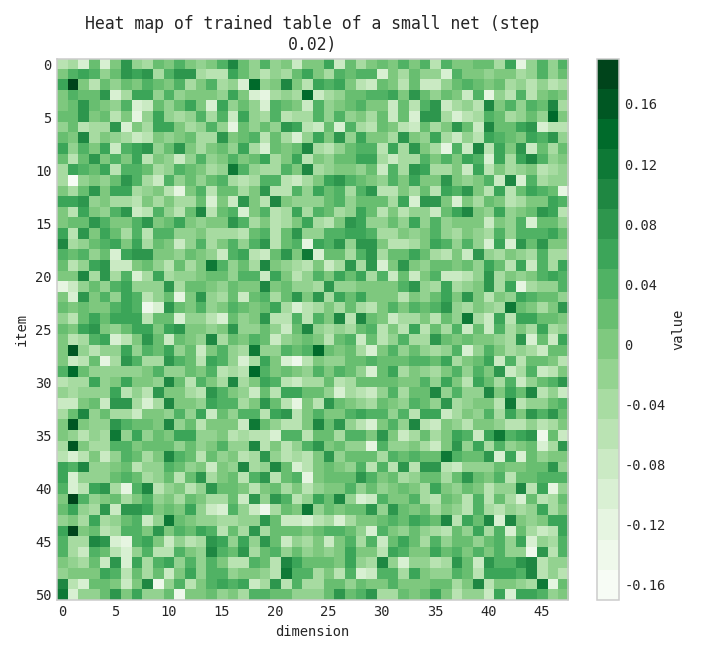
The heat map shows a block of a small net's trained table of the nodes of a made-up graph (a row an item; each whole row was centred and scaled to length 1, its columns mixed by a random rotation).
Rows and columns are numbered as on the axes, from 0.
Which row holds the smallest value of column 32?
47
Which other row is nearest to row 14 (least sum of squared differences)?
12
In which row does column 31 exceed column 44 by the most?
46
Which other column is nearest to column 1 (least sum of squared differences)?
18
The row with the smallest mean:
6
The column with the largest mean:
10
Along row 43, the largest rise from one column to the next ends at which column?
42
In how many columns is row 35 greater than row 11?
22
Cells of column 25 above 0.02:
9
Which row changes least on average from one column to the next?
16
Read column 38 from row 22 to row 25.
0.08 -0.04 0.12 -0.08
